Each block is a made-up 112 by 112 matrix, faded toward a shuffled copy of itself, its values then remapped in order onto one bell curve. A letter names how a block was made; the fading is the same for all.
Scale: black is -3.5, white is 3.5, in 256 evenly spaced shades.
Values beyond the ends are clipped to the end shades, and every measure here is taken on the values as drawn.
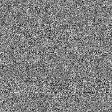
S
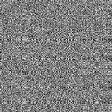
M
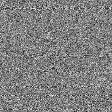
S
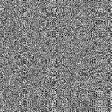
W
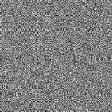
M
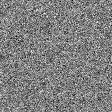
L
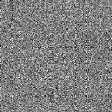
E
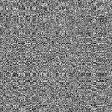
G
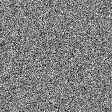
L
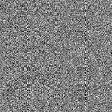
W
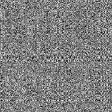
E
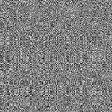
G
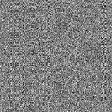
W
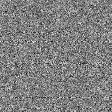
S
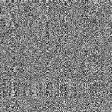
E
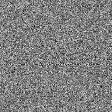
S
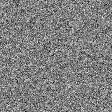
L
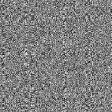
W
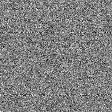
S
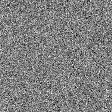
L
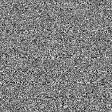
S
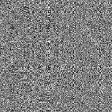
E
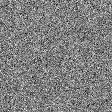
L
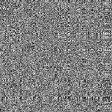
E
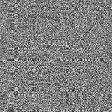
M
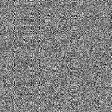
W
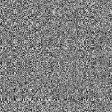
E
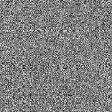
E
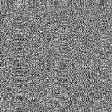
M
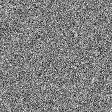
L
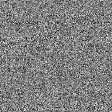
S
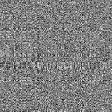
M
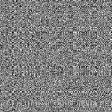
G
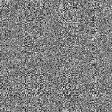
E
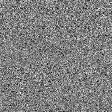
S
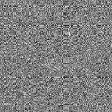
G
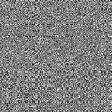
G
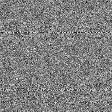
S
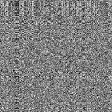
M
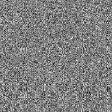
E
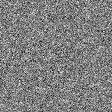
L
